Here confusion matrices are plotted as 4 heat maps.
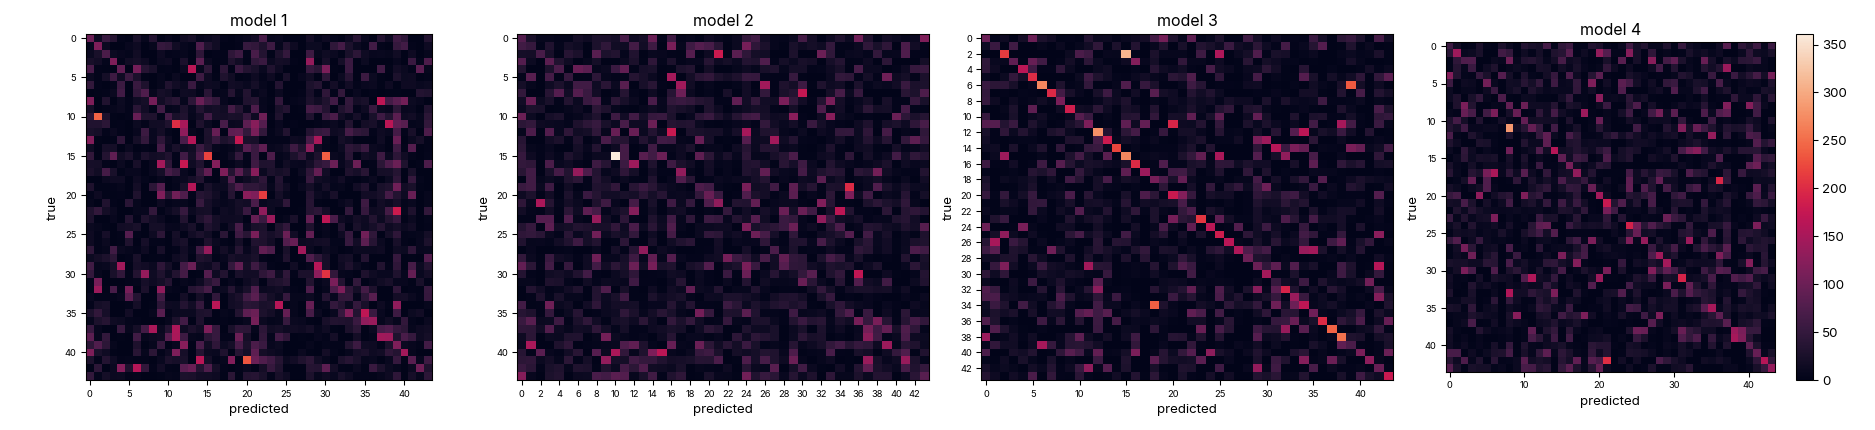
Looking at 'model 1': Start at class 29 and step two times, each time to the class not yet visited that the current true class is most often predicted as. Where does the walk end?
13
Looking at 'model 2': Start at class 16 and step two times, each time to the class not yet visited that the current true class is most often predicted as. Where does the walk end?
24
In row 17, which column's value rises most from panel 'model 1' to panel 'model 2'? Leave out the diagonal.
6
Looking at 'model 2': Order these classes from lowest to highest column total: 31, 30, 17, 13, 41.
31, 13, 17, 30, 41
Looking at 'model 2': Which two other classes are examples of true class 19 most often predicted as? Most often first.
35, 24
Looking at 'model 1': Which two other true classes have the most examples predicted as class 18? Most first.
41, 12
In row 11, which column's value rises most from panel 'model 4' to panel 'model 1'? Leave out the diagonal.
38
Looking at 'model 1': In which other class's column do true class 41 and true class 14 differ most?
20
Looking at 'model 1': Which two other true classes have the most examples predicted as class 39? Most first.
22, 34
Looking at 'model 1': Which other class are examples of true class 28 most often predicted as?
43
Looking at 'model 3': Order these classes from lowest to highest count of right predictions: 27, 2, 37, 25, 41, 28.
28, 41, 27, 25, 2, 37
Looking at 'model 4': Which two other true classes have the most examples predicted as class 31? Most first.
11, 38
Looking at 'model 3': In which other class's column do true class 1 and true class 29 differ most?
42
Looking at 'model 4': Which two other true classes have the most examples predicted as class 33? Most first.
14, 11
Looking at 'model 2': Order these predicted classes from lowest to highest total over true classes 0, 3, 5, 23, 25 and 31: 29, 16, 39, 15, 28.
15, 28, 29, 39, 16
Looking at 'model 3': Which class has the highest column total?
29
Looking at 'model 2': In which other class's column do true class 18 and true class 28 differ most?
22
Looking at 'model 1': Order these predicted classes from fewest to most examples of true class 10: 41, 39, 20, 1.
41, 20, 39, 1
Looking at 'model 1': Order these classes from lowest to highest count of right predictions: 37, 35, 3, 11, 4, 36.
37, 4, 3, 36, 35, 11
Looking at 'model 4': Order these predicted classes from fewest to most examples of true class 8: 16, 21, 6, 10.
6, 16, 21, 10
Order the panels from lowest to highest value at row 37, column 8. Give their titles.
model 3, model 4, model 2, model 1
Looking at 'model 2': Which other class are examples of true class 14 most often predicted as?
11
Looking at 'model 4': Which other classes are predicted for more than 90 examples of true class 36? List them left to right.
9, 18, 28
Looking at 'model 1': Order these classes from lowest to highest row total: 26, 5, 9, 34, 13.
5, 26, 9, 34, 13
